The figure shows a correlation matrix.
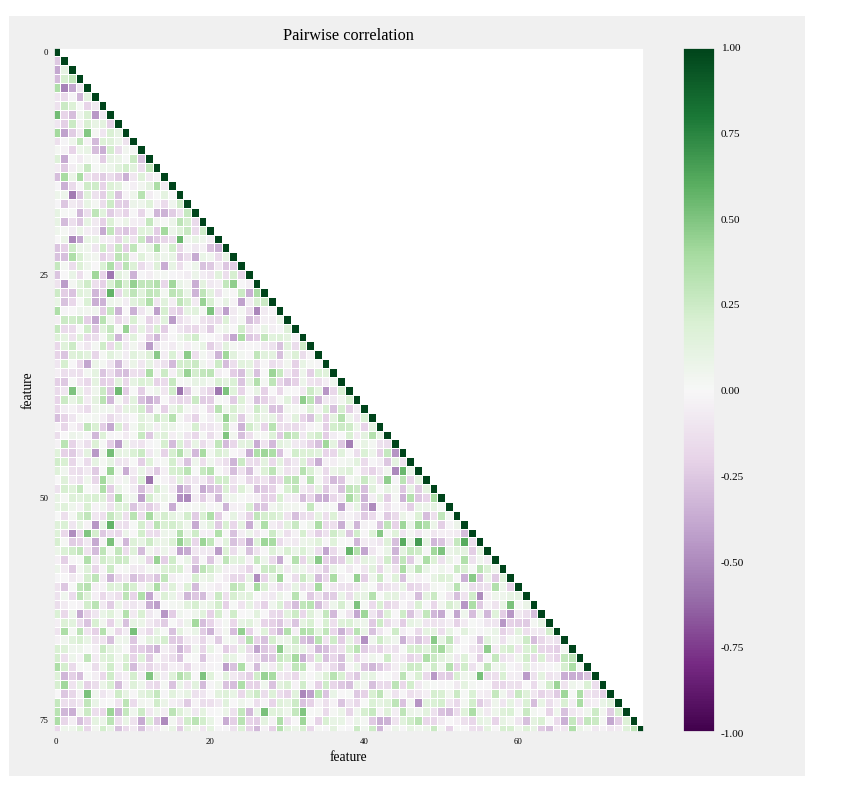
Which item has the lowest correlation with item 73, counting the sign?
47
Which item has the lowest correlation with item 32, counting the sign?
72
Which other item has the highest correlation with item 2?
38
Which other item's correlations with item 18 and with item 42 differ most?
75
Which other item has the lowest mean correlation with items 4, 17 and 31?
1
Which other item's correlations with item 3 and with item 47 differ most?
55
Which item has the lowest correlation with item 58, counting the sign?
64
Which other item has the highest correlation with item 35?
44
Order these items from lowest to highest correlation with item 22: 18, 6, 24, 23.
24, 18, 23, 6
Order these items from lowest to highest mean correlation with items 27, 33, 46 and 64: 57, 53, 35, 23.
23, 57, 35, 53
